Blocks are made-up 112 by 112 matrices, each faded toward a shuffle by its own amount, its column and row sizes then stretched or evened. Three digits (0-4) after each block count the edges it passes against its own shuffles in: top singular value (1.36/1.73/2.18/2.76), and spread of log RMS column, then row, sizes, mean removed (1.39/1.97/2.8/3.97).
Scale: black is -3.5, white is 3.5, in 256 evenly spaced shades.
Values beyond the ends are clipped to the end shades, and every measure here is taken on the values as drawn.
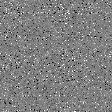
0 1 2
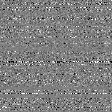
1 0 4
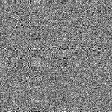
3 1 2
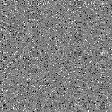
3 1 0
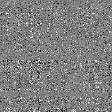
1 2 3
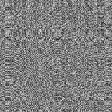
4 1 1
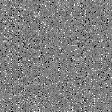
3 2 0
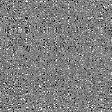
3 2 2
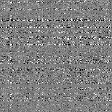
2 2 4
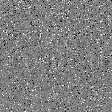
2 0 0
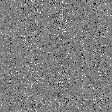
0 2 1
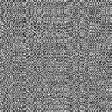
4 2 2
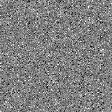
2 2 0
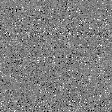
1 1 2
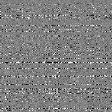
3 2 4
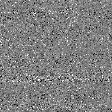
1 1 2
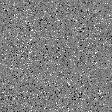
0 1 1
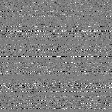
3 0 4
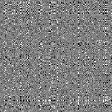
4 3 2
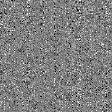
1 3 1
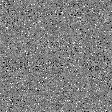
0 0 1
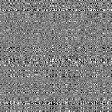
4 2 4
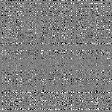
1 3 4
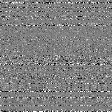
3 0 4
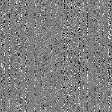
1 4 0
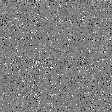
1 1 2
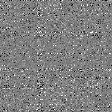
1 2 3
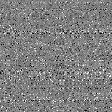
3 0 2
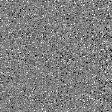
0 2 1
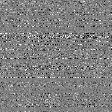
0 1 4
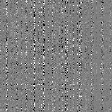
1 4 2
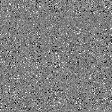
1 2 2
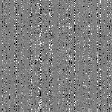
3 4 1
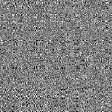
3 2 3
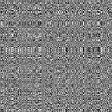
4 4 3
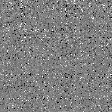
1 2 2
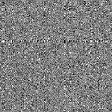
3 2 1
